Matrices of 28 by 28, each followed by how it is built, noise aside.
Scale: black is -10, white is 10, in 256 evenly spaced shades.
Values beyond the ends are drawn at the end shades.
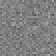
low rank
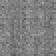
blocks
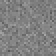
Toeplitz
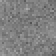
smooth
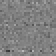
uneven rows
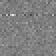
uneven rows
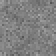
smooth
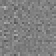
low rank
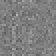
low rank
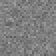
noise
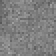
smooth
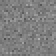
uneven rows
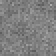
smooth
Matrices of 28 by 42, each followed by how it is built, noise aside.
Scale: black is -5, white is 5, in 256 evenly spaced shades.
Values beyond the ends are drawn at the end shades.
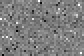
sparse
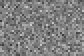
noise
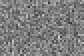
noise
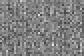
blocks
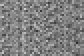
repeating rows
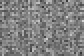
blocks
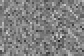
repeating rows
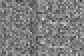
repeating rows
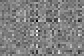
low rank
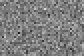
noise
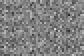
repeating rows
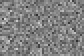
repeating rows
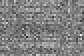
blocks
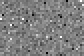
sparse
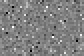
sparse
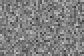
noise
